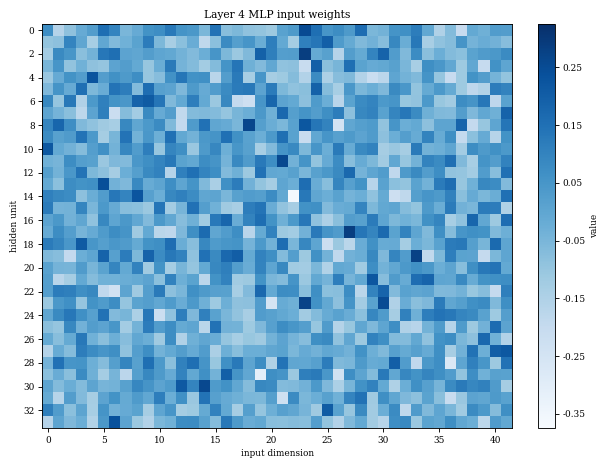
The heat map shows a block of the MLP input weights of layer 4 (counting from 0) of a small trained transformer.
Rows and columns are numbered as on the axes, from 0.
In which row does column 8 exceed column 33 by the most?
6
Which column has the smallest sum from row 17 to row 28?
18
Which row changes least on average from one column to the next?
27
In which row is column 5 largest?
13
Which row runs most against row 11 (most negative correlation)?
17
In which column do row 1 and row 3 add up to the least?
14
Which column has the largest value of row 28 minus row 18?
25
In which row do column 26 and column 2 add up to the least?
19
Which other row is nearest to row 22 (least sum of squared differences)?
12
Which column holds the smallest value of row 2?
26
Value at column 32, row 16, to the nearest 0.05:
-0.05
